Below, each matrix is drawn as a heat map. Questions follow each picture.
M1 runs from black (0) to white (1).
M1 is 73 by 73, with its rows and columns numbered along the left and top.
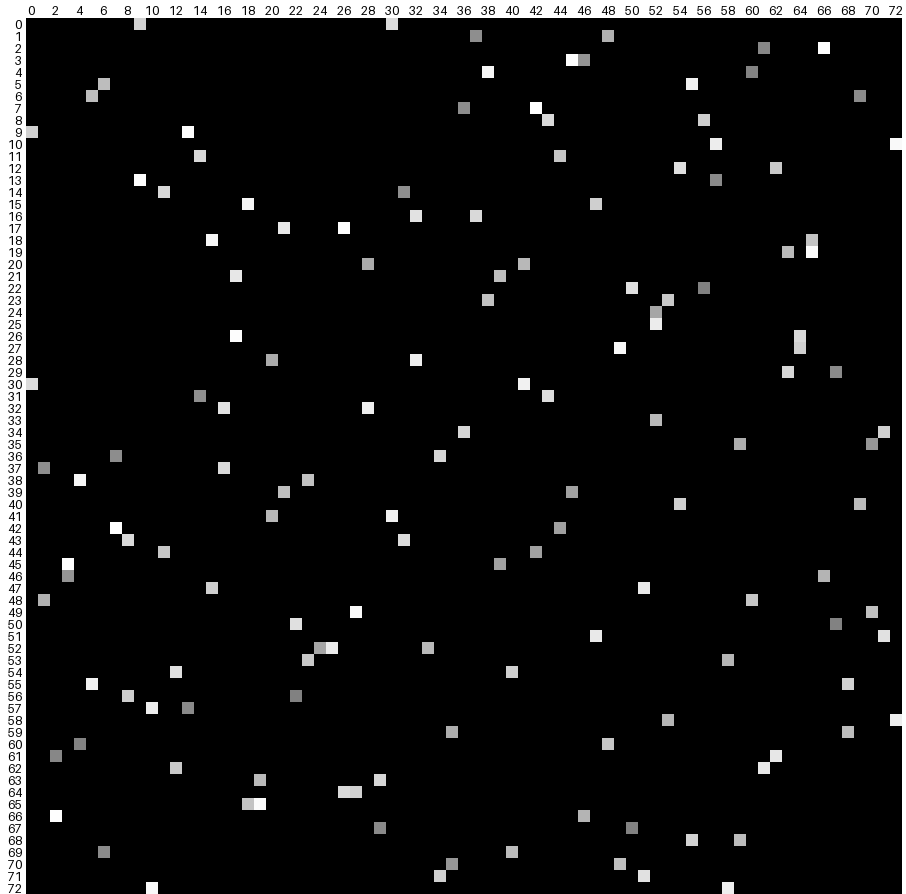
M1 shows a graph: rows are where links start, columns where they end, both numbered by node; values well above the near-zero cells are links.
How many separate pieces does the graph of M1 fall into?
4
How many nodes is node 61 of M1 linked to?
2
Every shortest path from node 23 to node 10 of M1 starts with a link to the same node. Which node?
node 53
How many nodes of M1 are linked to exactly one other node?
3
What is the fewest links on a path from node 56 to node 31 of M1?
3
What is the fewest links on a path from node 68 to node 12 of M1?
7
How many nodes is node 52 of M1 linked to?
3
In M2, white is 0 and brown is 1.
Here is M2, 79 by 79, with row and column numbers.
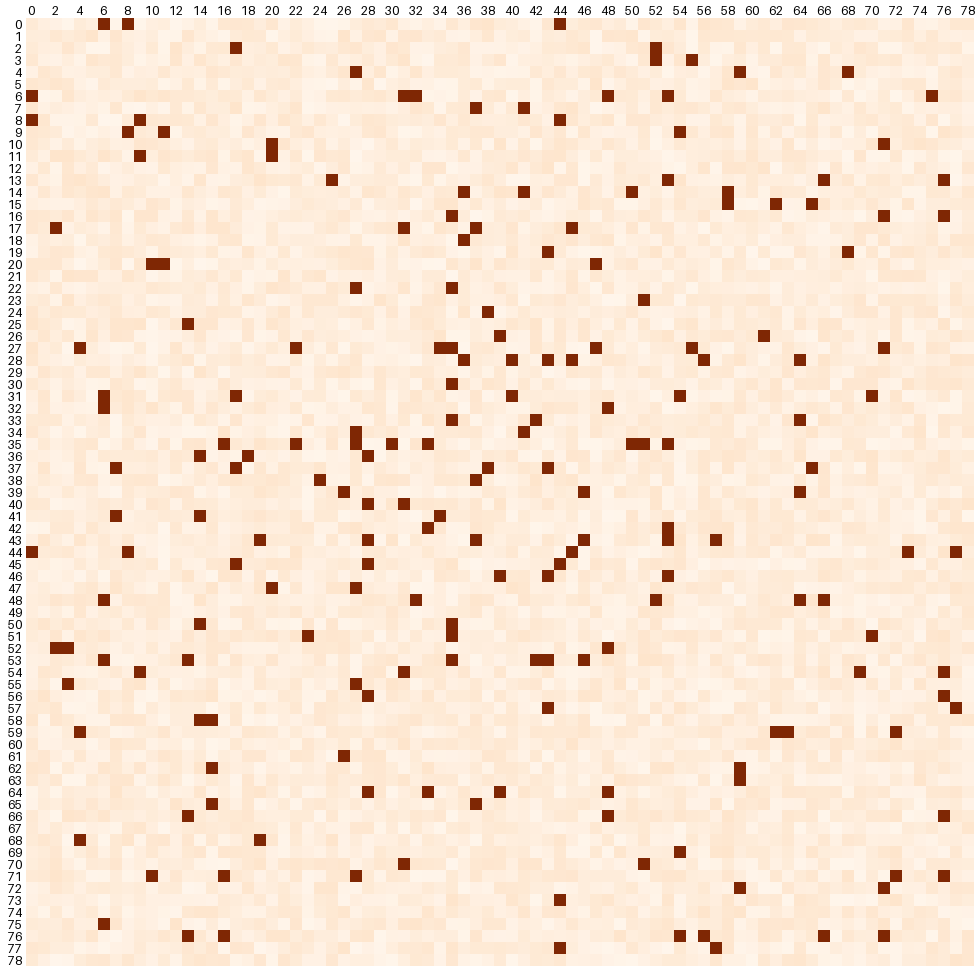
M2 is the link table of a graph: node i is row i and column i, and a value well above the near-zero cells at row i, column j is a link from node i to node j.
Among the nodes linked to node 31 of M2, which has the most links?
node 6
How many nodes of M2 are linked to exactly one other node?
10
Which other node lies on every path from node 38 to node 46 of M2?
node 37
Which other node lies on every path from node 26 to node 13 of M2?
node 39
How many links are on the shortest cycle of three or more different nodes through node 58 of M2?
7
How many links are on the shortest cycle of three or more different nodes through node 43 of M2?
3
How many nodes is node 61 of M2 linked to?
1
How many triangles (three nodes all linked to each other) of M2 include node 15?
0
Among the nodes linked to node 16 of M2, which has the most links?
node 35
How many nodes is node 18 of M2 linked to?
1
